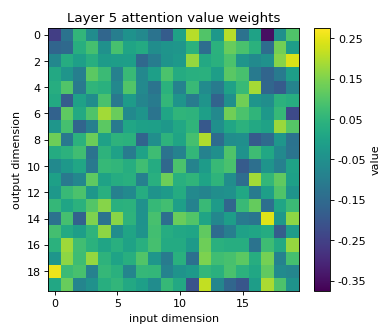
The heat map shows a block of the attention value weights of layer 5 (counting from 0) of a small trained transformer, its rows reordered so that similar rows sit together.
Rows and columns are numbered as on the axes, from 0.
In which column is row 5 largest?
15
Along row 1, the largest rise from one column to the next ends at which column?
18
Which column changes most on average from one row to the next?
16
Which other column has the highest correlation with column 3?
6
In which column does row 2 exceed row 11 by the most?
19
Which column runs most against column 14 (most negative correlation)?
9
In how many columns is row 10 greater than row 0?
11
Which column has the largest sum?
4
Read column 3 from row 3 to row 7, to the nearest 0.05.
0.1 0.05 -0.05 0.1 -0.1
